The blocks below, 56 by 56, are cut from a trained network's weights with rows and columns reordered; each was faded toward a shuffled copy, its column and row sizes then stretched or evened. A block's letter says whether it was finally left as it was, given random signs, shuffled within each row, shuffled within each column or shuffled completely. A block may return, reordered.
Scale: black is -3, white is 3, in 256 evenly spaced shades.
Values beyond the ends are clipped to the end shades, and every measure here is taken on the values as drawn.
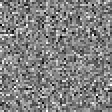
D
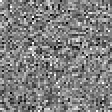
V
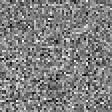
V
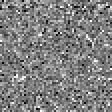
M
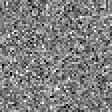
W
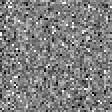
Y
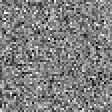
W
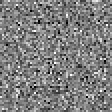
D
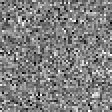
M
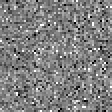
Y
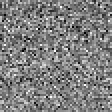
M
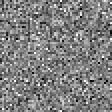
D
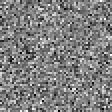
M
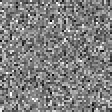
Y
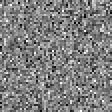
Y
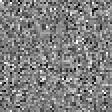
V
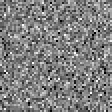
Y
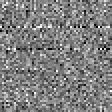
V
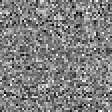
M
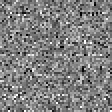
M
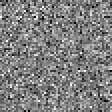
M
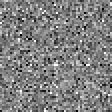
D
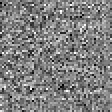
V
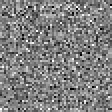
M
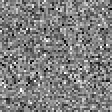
M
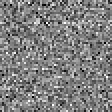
M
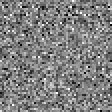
M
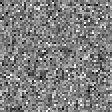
M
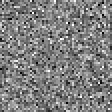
Y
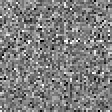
D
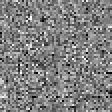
D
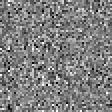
D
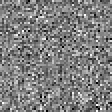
V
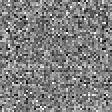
D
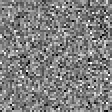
Y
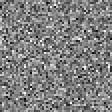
M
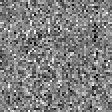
Y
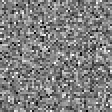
W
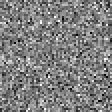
M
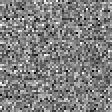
M
